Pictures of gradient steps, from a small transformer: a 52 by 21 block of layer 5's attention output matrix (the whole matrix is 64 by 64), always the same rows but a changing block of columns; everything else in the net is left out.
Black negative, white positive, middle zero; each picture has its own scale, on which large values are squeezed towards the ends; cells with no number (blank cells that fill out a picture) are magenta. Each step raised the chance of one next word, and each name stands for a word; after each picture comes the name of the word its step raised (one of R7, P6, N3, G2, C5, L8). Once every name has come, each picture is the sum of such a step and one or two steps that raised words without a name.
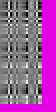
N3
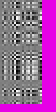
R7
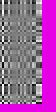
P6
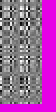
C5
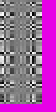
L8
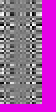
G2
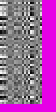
G2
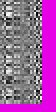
C5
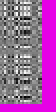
C5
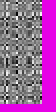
L8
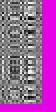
R7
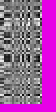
C5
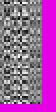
P6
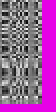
N3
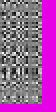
L8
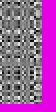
P6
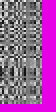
N3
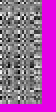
R7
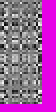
G2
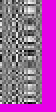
P6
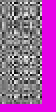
L8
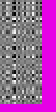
N3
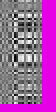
N3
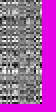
P6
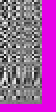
C5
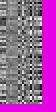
P6
